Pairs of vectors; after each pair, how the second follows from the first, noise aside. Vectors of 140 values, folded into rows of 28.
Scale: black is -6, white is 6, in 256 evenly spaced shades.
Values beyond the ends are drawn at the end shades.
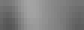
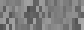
sign-scrambled.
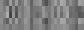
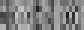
reversed, scaled up.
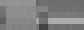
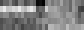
reversed, scaled up.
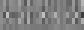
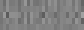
negated, shrunk.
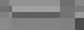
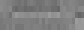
negated, shrunk.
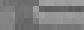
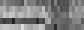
reversed, scaled up.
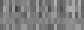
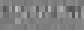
negated, partly zeroed.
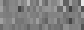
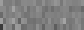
reversed, negated, shrunk.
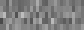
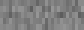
reversed, negated, shrunk.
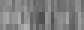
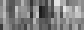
reversed, scaled up.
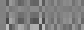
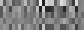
reversed, scaled up.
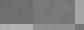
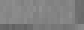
negated, shrunk.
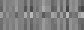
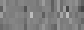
partly zeroed.
